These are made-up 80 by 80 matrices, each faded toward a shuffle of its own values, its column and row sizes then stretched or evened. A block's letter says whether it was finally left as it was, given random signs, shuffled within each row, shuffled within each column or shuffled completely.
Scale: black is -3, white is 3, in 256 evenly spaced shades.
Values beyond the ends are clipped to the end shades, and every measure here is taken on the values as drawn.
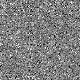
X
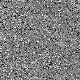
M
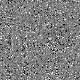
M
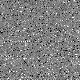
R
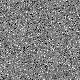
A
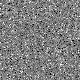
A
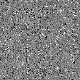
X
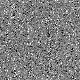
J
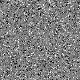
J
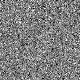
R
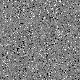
J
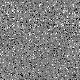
M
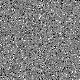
J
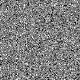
M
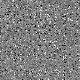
M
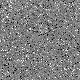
A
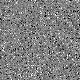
R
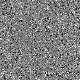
M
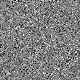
R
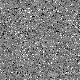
R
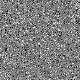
M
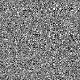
X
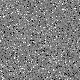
A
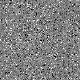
M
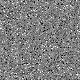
A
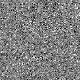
X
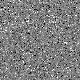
R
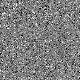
M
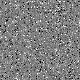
J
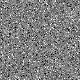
J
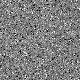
A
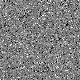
R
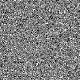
X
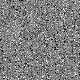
J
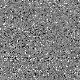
M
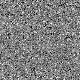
R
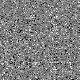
X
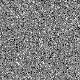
X
